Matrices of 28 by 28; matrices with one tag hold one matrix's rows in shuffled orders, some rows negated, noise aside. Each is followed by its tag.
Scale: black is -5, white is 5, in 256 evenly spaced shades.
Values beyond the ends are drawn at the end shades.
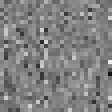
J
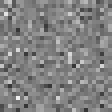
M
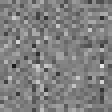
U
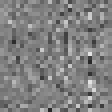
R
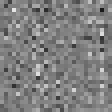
U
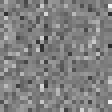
J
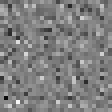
M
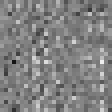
U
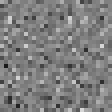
M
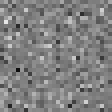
M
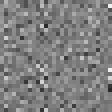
J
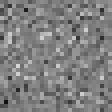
M
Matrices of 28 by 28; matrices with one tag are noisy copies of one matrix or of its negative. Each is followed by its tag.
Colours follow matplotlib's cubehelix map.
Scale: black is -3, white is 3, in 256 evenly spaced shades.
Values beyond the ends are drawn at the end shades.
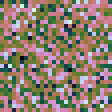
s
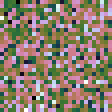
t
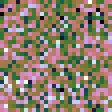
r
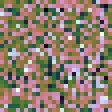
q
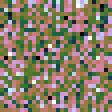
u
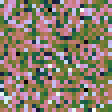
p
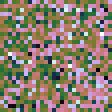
q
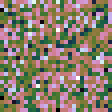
u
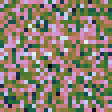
p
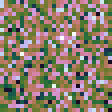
r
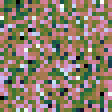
t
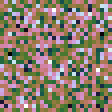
q
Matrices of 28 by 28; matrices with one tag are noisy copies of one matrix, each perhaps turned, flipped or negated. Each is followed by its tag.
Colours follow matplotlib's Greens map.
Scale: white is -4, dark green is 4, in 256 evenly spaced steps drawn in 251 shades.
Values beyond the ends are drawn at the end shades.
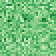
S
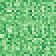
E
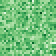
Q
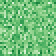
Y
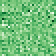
Y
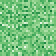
E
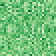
E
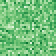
Q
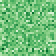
Y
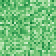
Q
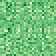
E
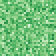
Y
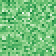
Y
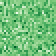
S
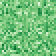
S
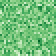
S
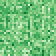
Q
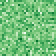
Y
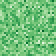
Y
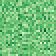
E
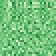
Y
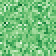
S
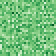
E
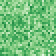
Q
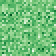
Y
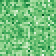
Q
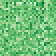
Y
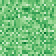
E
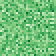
Y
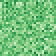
Y
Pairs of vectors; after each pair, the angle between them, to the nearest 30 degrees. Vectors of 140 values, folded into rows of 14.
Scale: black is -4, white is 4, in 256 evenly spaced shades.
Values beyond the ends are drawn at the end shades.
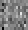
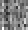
150 degrees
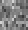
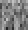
90 degrees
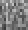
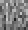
30 degrees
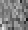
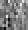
90 degrees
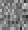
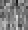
90 degrees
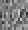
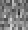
120 degrees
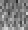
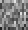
120 degrees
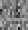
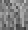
90 degrees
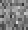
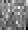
60 degrees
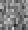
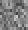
90 degrees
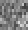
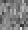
120 degrees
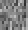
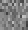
120 degrees
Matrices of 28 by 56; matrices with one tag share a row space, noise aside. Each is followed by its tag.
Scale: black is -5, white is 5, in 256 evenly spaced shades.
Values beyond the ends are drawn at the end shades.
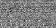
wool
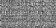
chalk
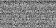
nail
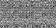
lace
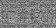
chalk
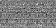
chalk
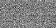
nail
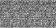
lace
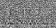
wool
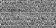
chalk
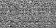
wool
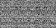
chalk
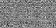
lace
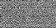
nail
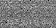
wool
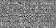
wool
